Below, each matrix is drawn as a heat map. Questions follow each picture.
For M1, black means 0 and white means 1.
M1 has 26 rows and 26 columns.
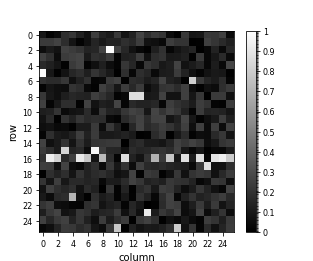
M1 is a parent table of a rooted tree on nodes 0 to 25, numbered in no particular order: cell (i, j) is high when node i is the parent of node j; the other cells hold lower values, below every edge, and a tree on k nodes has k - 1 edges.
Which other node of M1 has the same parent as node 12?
13
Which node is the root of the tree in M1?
16
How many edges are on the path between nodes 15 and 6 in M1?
2
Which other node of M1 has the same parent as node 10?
18
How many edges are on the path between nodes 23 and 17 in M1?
2
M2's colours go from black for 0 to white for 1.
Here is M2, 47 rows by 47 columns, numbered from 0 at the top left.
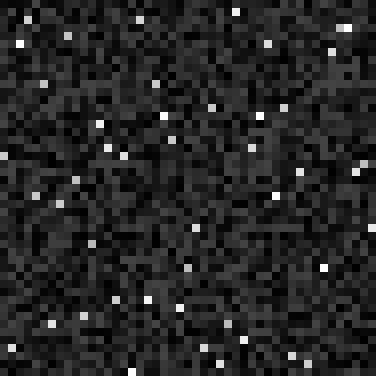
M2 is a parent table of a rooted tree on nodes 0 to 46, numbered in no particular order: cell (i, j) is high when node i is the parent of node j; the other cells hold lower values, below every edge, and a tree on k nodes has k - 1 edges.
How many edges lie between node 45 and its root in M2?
9
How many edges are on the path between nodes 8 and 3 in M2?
8
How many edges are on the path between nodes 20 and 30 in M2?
8
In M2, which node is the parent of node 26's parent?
18
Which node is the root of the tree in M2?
39
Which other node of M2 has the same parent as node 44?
37
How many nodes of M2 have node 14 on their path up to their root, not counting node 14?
7
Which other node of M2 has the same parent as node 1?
25
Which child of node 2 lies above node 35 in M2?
17
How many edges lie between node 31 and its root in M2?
8
